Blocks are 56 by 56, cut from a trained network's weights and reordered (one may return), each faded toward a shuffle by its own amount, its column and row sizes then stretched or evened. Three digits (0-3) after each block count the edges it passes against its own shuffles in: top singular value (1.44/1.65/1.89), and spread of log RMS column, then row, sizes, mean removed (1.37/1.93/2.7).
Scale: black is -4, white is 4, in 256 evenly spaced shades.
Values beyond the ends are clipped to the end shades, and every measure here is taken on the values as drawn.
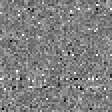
0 0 1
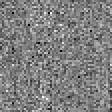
1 1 0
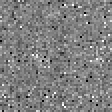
0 0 1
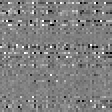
3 0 3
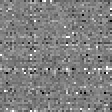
1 1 2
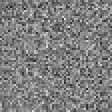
2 0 0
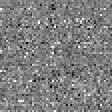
0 1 2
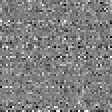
0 1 3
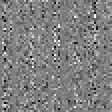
0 3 1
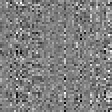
3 3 1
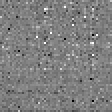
0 1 1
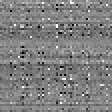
2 2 2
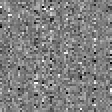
0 3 0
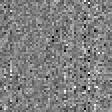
0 2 0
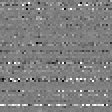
2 0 3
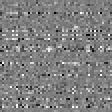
2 1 3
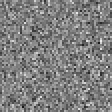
1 1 0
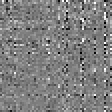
3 3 2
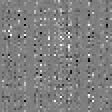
1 3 1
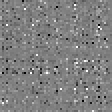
0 2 2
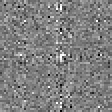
1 2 1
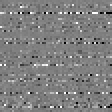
2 0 3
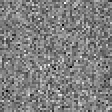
0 0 0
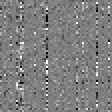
2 3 0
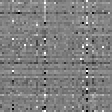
3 2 1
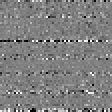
3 0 3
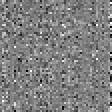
1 3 1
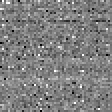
0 1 1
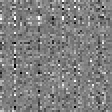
2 3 1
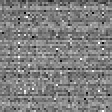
3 1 0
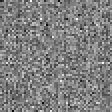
1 0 1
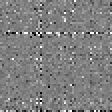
3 1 2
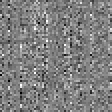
3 3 0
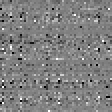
0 1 3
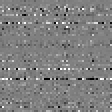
3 1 3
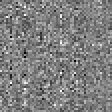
2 2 0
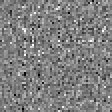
2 2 0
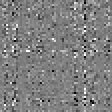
1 3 2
